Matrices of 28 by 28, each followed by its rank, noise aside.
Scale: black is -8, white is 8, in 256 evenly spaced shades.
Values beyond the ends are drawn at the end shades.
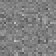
five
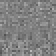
six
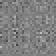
three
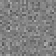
five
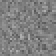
five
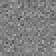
six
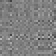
three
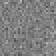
six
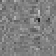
four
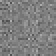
four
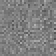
five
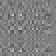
three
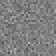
six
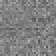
five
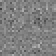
six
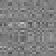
three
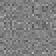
five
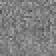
six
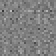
four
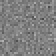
six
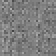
four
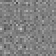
four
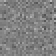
four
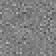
six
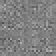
four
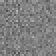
six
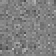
six
